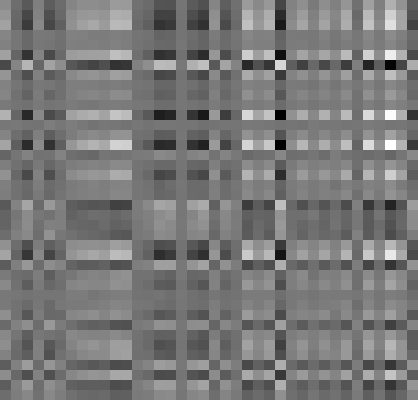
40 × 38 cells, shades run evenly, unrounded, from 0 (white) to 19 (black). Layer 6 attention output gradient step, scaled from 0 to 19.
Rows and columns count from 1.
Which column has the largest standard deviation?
36
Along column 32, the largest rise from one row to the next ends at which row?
7
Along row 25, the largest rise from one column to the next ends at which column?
26
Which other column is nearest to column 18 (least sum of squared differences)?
38
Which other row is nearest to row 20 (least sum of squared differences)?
17
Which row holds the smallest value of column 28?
15
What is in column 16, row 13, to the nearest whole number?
10
